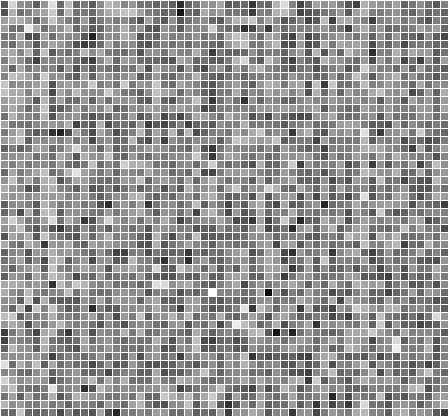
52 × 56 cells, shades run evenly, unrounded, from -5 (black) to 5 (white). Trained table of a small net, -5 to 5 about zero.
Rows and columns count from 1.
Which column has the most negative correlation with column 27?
44
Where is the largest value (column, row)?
27, 37
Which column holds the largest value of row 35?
7
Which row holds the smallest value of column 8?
17
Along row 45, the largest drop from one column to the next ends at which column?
32
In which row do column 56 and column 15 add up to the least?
52
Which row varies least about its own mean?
14
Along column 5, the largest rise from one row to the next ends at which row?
39
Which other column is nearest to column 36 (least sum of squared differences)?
28
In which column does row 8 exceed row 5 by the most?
56
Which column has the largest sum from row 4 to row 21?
46
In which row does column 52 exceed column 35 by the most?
42
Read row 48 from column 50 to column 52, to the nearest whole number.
1 -1 0
